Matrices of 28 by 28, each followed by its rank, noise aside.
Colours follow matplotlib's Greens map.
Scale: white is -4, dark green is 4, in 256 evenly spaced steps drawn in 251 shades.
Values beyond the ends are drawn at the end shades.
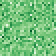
six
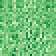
six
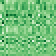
three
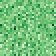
six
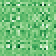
three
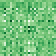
three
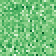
eight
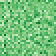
six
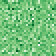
six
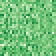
six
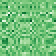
three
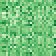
four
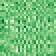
three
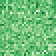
eight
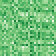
four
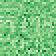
six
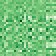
three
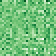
four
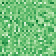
six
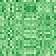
three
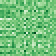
four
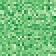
six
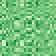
three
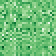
four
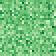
eight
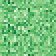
six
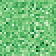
six
